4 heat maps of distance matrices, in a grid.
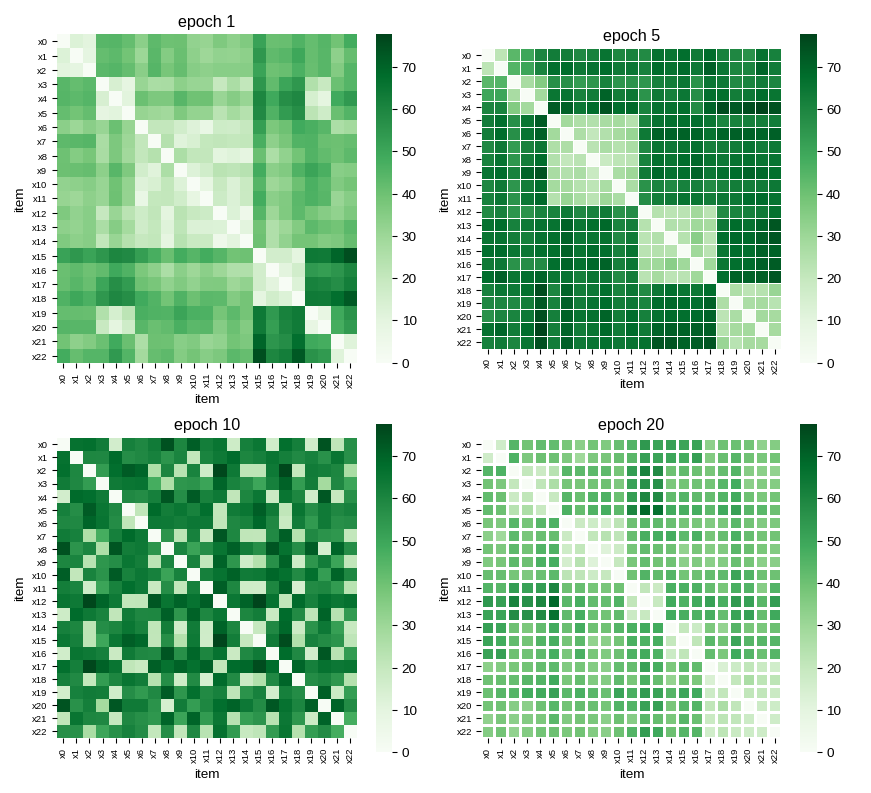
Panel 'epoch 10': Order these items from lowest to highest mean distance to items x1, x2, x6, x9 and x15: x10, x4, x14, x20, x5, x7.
x14, x7, x10, x5, x20, x4
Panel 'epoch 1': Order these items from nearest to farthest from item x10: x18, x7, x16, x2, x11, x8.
x11, x7, x8, x16, x2, x18
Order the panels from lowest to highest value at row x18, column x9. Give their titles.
epoch 10, epoch 20, epoch 1, epoch 5
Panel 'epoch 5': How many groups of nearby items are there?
5
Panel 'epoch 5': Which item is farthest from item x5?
x4
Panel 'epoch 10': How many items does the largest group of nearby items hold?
8
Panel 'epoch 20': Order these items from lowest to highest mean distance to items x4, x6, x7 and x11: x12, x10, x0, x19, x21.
x10, x21, x0, x12, x19
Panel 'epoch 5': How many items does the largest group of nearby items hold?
7
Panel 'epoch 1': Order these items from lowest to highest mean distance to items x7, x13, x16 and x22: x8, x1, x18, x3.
x8, x3, x1, x18
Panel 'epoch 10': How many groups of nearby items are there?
5
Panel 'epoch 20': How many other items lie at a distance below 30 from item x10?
4
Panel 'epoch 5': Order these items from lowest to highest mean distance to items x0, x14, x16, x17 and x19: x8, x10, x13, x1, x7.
x13, x1, x10, x7, x8
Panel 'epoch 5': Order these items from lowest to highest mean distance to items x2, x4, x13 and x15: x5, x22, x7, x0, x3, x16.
x16, x3, x0, x7, x5, x22
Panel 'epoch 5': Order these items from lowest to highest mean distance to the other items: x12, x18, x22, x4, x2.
x12, x2, x18, x22, x4
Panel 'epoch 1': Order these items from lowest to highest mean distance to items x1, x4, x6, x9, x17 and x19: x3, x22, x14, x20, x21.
x14, x3, x20, x21, x22
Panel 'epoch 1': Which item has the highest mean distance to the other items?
x15
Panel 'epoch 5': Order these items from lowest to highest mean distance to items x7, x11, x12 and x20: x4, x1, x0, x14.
x14, x0, x1, x4
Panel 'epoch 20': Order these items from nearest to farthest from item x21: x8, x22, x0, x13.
x22, x0, x8, x13
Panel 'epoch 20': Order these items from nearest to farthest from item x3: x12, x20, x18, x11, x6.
x20, x6, x18, x11, x12
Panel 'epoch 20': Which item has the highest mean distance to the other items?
x12
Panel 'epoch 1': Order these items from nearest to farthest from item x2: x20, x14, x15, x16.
x14, x16, x20, x15
